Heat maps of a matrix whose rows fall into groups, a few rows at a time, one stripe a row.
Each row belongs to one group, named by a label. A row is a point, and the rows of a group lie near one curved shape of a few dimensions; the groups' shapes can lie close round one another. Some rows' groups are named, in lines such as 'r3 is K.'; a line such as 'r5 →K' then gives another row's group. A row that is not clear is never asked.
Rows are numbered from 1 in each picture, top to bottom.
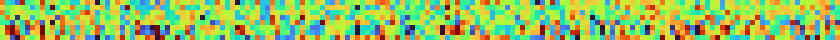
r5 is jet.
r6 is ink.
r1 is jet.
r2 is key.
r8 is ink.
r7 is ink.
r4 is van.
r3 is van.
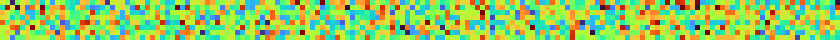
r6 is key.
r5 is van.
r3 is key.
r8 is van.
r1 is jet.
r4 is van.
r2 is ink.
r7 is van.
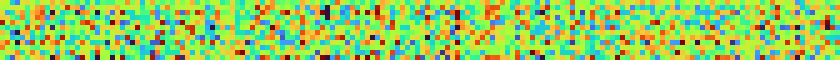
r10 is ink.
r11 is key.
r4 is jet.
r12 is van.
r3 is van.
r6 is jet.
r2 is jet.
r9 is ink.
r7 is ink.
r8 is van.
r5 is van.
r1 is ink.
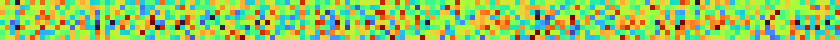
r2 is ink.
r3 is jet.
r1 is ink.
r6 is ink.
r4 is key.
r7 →jet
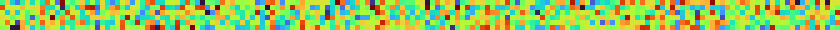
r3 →jet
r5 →ink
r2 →van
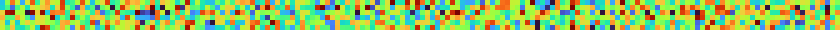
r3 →ink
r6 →key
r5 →jet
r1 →key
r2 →van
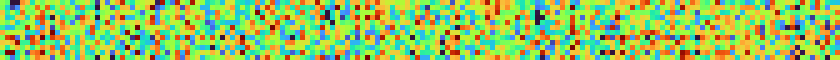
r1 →ink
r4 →van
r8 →ink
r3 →jet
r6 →jet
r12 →van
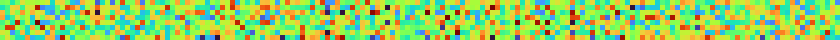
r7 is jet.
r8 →van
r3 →van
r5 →jet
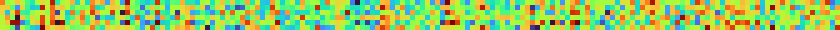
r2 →key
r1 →key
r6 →key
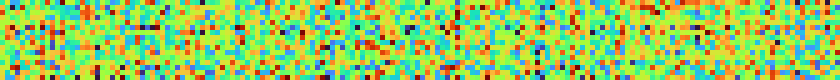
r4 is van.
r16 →van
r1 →van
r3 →van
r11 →key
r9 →key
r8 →ink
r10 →van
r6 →ink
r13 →jet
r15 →jet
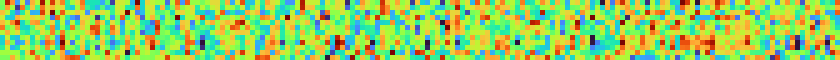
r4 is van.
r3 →key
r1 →ink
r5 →key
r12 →jet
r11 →key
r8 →van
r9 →van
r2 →ink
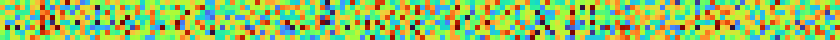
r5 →van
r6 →ink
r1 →jet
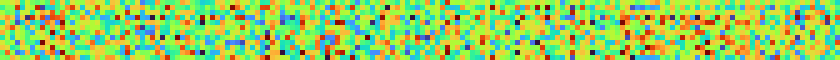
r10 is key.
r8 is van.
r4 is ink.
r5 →van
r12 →jet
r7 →key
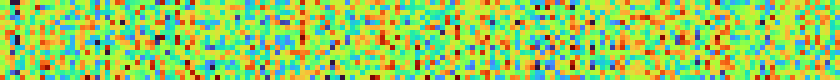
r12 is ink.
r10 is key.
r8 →ink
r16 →van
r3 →ink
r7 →ink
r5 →van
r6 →van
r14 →key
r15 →ink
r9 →ink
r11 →jet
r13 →key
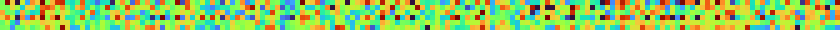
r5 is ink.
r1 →ink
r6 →van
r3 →key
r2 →key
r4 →ink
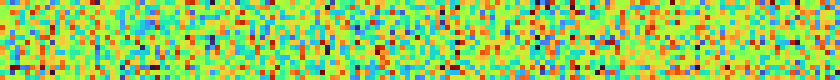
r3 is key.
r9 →jet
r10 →jet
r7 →key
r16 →key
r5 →key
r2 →jet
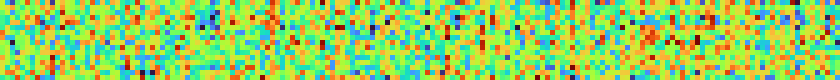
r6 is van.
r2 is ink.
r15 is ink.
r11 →ink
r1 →jet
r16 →jet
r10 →van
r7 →key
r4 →jet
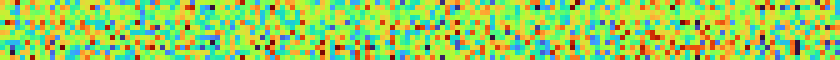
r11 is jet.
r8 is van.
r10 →van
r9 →jet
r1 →key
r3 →ink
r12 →key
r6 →key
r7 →key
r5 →ink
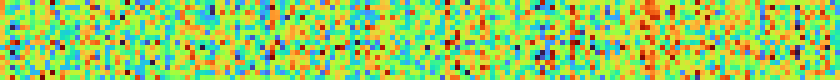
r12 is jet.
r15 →key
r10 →van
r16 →ink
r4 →van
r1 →key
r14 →jet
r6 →jet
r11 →jet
